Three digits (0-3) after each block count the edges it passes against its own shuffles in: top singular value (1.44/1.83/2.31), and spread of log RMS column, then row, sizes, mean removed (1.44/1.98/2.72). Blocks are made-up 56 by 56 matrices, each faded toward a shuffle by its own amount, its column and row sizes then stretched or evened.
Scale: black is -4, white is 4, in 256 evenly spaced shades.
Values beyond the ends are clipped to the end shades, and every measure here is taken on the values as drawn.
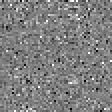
1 0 1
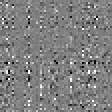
2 3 2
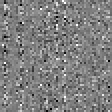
0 3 0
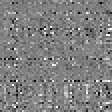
2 2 3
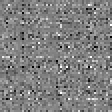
0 2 3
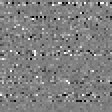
1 0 3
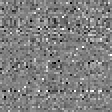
2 0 2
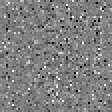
0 1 0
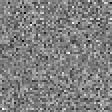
1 0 2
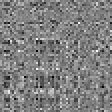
3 2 2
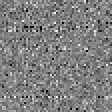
1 1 1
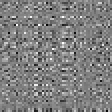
3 2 3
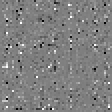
0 2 1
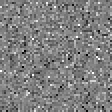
1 0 0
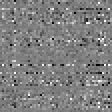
1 1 3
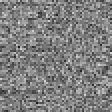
2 0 0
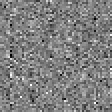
2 1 0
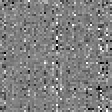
0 3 1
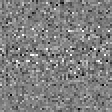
0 0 2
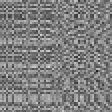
3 2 1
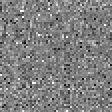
1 0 1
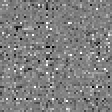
0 1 2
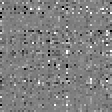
0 2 2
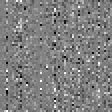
1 3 0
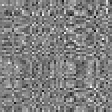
3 2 1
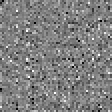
1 2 0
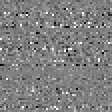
0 0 3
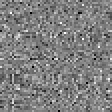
2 0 1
